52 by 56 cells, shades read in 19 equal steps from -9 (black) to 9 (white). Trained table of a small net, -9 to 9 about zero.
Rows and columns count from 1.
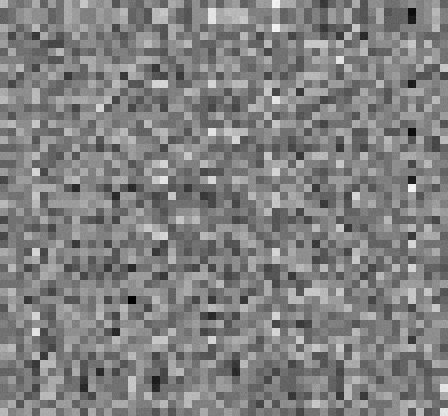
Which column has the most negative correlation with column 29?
52
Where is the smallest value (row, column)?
38, 17
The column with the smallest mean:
15
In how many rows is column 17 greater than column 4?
21
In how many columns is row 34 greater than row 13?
22
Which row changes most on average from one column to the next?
34
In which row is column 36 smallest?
10
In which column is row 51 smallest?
33
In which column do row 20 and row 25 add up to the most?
5
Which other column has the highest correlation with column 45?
35
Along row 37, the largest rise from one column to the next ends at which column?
39
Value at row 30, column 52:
-5
